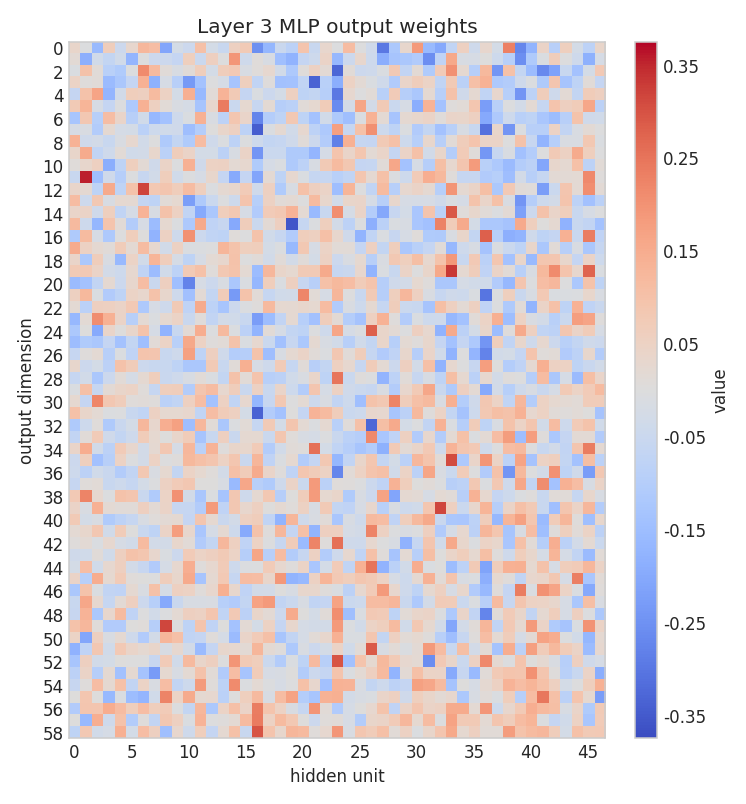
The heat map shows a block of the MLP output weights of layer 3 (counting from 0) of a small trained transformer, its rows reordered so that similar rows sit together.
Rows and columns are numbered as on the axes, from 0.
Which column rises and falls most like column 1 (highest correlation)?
45
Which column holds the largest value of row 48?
23
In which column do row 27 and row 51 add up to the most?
26
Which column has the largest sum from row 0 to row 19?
33
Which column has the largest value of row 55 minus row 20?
10
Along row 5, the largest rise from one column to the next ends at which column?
31
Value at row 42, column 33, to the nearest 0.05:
0.15
